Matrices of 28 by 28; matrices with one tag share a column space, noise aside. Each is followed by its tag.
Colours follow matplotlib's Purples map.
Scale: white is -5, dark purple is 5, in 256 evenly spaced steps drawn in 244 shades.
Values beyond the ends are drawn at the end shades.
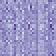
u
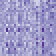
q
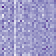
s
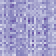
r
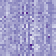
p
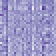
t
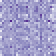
s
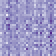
r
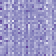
u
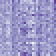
t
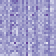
t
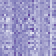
r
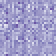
u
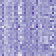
p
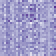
s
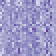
q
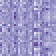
q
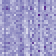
t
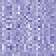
p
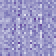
r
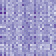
p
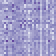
u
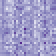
t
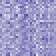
s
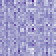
q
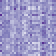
t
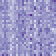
t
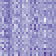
r
